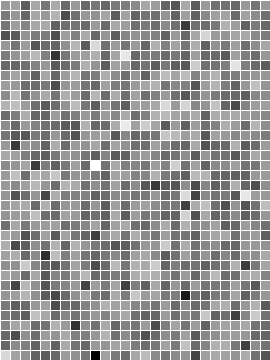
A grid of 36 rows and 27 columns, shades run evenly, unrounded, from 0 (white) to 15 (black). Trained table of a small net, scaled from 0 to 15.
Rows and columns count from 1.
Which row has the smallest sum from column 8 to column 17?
13
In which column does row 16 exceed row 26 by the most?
6
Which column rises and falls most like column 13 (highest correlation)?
9
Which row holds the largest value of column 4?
17
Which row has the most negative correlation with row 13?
8
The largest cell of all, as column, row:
10, 36
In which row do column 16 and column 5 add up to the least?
18
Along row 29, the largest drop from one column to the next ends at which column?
3
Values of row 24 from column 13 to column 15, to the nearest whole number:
8 5 7
